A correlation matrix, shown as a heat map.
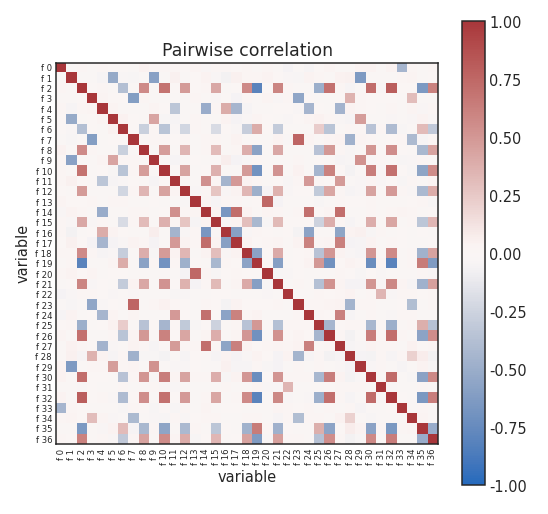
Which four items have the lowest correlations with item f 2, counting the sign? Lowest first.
f 19, f 35, f 25, f 6
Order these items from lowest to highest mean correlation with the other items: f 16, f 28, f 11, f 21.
f 16, f 28, f 11, f 21
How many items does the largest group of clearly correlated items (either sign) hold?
15
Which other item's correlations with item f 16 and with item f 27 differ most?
f 14
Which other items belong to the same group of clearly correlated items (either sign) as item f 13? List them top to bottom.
f 20
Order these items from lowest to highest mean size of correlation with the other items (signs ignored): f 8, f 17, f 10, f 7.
f 7, f 17, f 8, f 10
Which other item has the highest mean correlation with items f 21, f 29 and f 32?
f 2
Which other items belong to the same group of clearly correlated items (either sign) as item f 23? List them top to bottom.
f 3, f 7, f 28, f 34
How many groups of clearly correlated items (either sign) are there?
7
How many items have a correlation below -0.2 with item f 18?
4
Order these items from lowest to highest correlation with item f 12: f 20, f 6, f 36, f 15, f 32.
f 6, f 20, f 15, f 36, f 32
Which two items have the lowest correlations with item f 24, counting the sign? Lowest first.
f 16, f 4
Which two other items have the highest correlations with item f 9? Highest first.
f 29, f 5
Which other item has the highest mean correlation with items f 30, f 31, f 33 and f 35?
f 22
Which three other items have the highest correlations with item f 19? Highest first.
f 35, f 25, f 6
